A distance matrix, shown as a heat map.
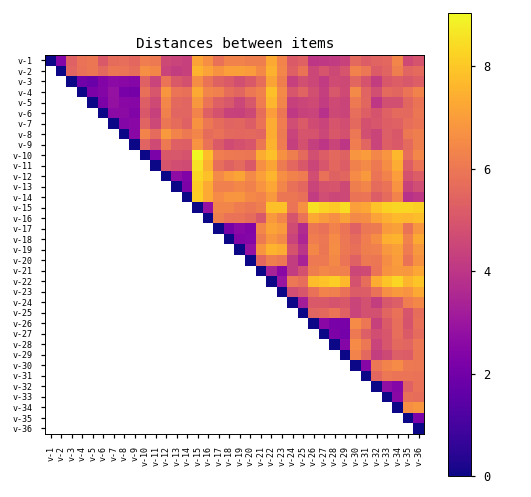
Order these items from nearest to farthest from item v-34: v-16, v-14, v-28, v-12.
v-28, v-14, v-12, v-16
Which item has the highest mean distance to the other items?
v-15
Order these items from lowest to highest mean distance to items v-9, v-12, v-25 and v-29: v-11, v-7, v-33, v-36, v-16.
v-7, v-11, v-33, v-36, v-16
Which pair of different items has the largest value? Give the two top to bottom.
v-10, v-15
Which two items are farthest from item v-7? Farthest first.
v-22, v-15
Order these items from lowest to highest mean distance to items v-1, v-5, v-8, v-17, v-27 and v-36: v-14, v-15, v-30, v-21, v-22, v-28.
v-28, v-14, v-30, v-21, v-15, v-22
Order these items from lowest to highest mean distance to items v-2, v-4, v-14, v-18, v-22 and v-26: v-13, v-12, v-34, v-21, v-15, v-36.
v-13, v-12, v-21, v-36, v-34, v-15
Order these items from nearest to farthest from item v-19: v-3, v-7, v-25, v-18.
v-18, v-25, v-3, v-7
